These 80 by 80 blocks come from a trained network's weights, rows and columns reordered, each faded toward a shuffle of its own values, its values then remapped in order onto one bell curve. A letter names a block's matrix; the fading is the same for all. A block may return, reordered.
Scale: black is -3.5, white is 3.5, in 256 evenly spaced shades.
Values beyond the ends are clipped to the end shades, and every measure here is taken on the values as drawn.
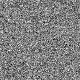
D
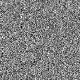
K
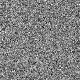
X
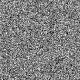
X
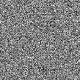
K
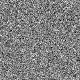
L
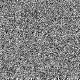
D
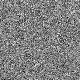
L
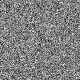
X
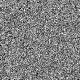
L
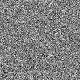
L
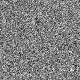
X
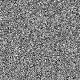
X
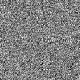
K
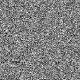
K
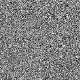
K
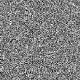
K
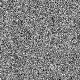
X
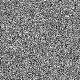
L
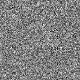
K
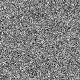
L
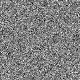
X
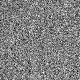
D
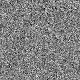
X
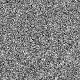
L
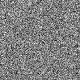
L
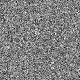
L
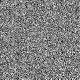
D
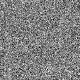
D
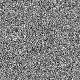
D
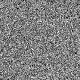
X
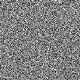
K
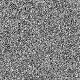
L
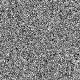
L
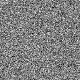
L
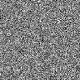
K
